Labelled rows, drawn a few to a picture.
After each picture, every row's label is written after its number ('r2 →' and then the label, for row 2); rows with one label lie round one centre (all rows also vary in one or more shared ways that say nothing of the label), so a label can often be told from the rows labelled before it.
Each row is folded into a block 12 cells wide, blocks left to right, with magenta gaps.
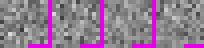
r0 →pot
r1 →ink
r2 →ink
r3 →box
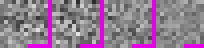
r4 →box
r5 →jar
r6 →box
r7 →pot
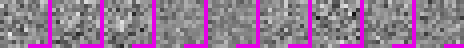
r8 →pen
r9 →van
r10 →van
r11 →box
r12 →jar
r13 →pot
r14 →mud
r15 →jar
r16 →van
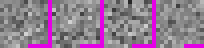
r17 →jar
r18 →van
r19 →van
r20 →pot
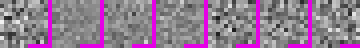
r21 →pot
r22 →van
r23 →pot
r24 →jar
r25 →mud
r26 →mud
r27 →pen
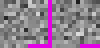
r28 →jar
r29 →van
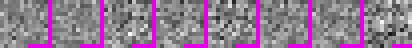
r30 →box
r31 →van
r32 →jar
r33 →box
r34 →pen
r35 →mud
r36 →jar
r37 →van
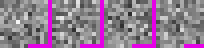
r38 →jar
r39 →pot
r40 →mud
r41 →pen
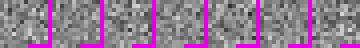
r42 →van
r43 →jar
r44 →mud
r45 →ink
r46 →mud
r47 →box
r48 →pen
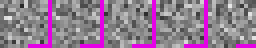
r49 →box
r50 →ink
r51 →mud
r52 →box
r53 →pen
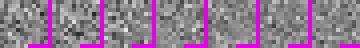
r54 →ink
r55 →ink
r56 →box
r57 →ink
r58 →pen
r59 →mud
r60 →mud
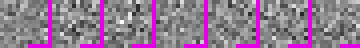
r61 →mud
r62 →pen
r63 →jar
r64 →jar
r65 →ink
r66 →mud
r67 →pot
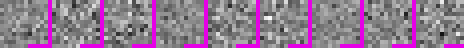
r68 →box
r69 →pen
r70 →pen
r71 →jar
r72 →jar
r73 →mud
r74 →pot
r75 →van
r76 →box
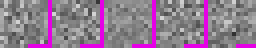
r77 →mud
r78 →box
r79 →ink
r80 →pot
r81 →ink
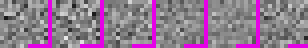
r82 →pen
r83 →ink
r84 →jar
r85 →box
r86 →pot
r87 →van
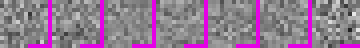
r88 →pot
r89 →pen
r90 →mud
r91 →mud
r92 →box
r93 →box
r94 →mud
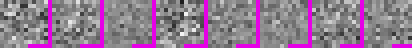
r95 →pot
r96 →van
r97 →mud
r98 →pen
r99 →van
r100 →jar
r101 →pen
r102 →mud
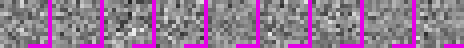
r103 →pot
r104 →mud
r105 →van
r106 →ink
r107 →box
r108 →jar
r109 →box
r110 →jar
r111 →box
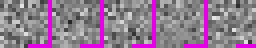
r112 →jar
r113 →ink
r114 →box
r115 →mud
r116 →pen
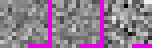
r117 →mud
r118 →pen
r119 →van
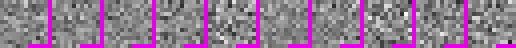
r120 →jar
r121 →box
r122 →jar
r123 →pen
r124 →jar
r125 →mud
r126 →box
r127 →box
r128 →jar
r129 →van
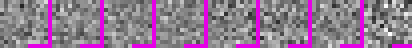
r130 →van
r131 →box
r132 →ink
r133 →mud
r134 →jar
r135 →ink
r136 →mud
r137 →jar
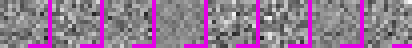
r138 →van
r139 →ink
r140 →mud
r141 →pot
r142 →pot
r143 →mud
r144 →pen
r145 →van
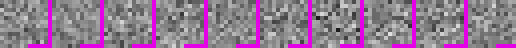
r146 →mud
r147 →jar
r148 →box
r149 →mud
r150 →jar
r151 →pot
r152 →mud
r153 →box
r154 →jar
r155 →box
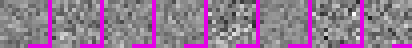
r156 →box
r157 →mud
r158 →box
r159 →jar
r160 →box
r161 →van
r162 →box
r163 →van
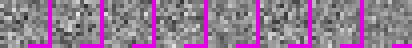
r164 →ink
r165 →pen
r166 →jar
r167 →van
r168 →box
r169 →box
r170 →van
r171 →jar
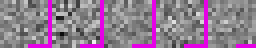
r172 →pen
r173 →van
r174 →ink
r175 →van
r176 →mud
